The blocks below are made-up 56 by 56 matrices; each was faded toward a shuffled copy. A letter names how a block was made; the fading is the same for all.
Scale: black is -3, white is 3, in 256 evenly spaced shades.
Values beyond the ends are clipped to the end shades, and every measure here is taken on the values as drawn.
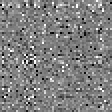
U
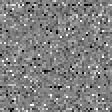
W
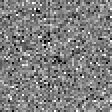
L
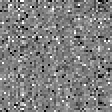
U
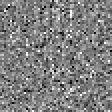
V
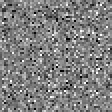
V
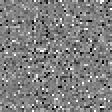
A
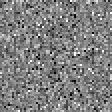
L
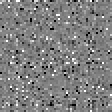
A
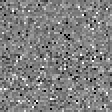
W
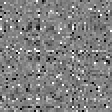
U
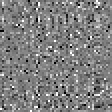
U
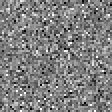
V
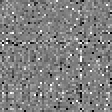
U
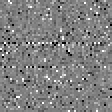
A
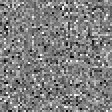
V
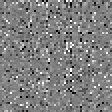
U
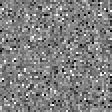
W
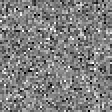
L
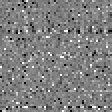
A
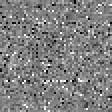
W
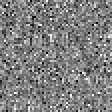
V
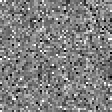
V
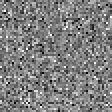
V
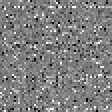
A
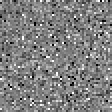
W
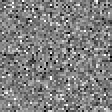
V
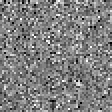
V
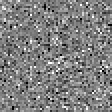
V
